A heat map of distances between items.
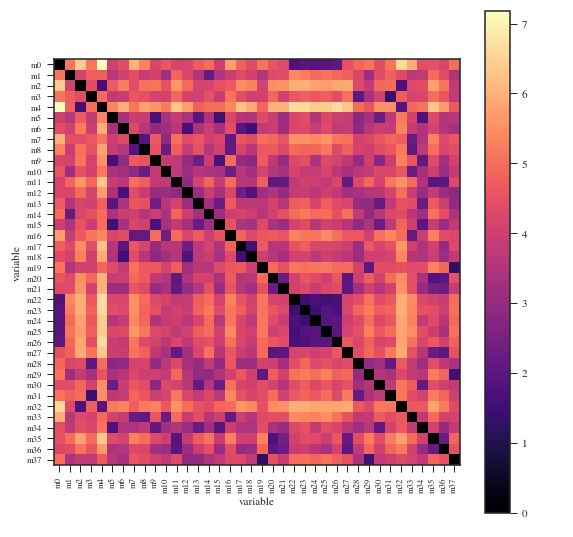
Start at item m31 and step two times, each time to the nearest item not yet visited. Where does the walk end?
m28
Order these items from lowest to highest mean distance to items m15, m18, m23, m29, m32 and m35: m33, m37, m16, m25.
m37, m25, m33, m16
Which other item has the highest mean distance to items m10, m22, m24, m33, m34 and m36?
m4
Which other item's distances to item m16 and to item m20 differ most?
m35
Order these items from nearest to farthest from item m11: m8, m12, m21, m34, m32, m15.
m21, m12, m34, m15, m8, m32
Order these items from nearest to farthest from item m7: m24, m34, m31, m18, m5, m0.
m34, m5, m18, m31, m24, m0
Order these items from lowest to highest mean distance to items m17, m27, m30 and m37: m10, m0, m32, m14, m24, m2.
m10, m14, m24, m0, m2, m32
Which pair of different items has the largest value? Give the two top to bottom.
m0, m4
